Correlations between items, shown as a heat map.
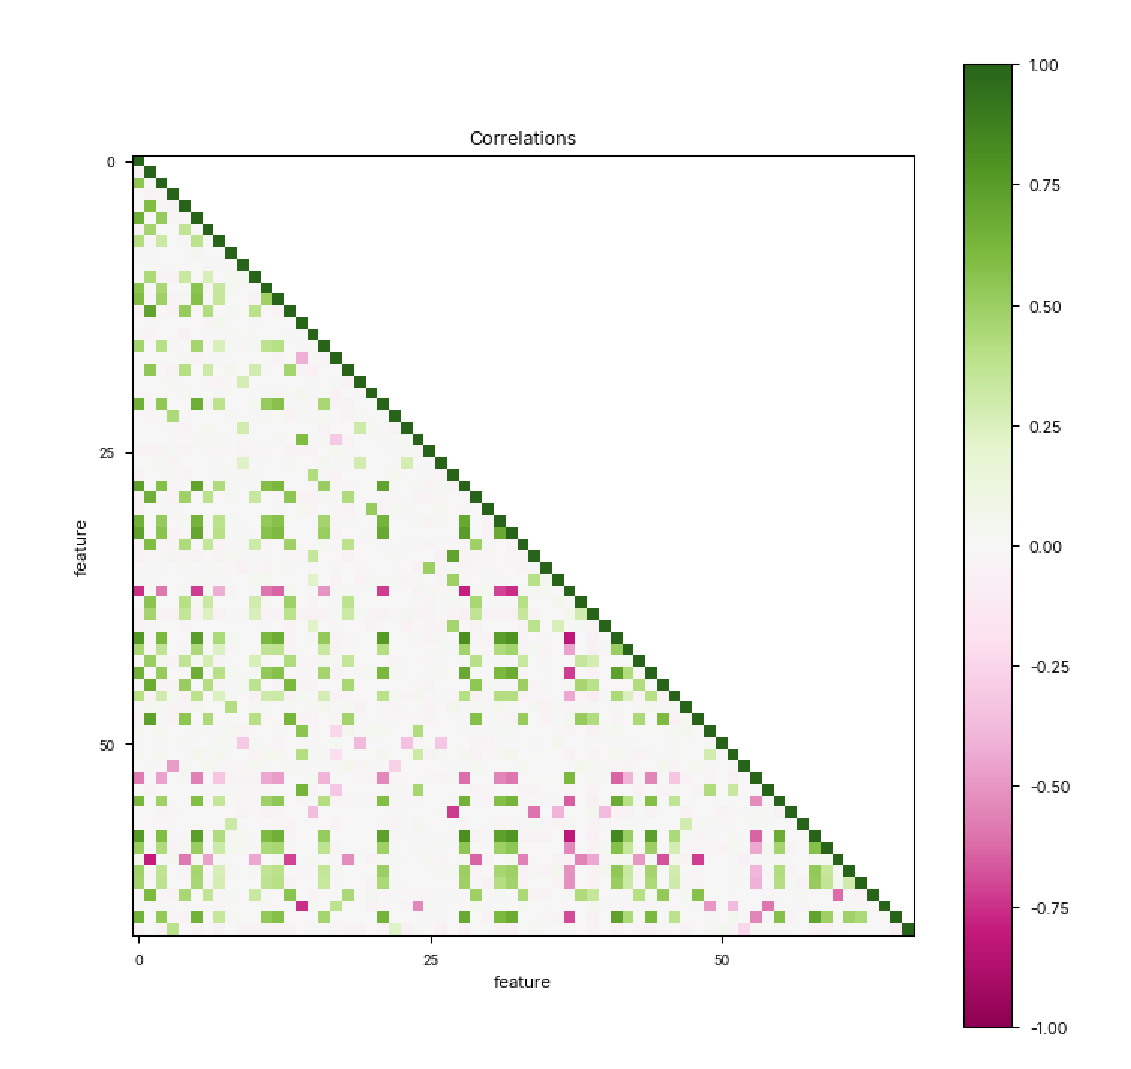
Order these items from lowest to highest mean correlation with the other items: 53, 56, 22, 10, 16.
53, 56, 22, 10, 16
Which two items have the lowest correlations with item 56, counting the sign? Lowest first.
27, 34
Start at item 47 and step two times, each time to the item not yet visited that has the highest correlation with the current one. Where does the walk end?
57
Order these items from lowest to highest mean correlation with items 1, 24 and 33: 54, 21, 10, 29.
21, 54, 10, 29
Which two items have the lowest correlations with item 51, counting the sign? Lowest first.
64, 17
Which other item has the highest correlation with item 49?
14
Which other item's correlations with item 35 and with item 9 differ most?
25
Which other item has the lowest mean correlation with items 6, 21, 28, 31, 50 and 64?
37
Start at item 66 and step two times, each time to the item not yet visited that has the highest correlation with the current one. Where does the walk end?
22
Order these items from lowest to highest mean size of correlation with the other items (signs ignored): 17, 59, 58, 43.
17, 43, 59, 58
